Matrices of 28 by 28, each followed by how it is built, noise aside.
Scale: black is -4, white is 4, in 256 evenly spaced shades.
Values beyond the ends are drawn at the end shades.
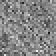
Toeplitz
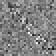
banded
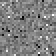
sparse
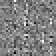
uneven columns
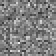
blocks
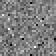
sparse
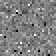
sparse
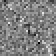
banded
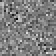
banded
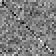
diagonal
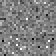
sparse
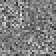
block diagonal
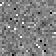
sparse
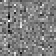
uneven columns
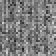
blocks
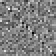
diagonal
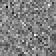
diagonal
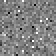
sparse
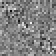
banded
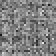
blocks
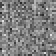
blocks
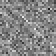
Toeplitz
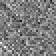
Toeplitz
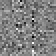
uneven columns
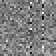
uneven columns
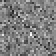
banded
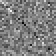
diagonal
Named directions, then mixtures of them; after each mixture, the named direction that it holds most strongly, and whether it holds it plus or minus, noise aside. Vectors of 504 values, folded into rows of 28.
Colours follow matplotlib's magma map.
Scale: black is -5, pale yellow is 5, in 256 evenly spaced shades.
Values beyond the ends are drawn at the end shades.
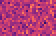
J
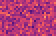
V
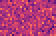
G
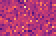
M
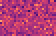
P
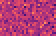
J, minus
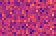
J, plus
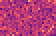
G, minus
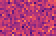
G, minus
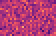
G, plus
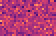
P, plus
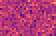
G, minus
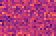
P, minus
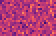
J, plus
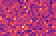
M, plus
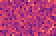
G, minus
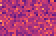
P, plus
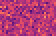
V, plus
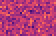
V, plus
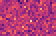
M, plus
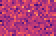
P, minus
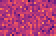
G, plus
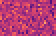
J, minus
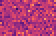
P, minus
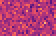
J, minus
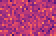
G, plus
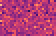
P, plus
